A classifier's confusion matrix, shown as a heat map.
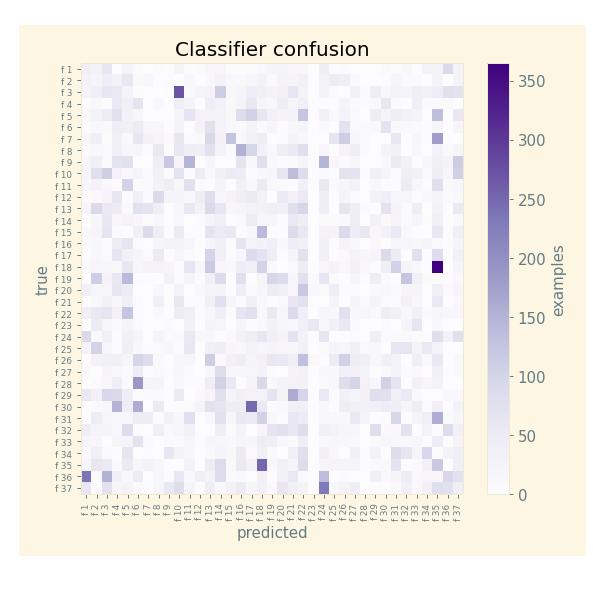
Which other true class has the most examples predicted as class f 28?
f 15
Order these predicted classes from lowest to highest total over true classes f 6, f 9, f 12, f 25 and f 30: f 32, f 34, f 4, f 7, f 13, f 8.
f 7, f 34, f 32, f 8, f 13, f 4
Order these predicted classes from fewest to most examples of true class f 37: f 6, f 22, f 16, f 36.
f 6, f 22, f 16, f 36
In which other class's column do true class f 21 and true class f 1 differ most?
f 36
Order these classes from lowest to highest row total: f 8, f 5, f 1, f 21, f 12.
f 1, f 21, f 12, f 8, f 5
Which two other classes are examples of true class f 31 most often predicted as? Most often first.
f 35, f 18
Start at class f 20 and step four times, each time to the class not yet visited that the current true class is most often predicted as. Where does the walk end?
f 18
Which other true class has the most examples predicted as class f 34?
f 25
